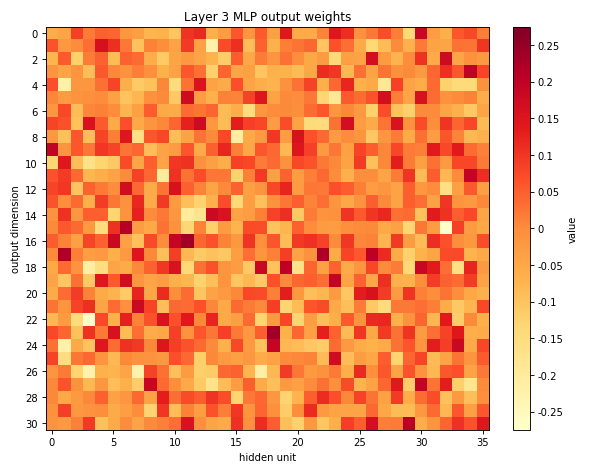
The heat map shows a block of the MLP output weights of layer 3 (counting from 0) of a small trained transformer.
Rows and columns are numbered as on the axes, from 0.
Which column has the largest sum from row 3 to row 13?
11
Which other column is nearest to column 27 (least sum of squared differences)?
25
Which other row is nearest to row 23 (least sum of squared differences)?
9
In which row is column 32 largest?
2
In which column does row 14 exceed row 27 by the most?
13
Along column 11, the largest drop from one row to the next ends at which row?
17
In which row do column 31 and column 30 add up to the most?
18
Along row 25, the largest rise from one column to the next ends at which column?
23
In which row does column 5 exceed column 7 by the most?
16
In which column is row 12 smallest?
32
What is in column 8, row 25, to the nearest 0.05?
0
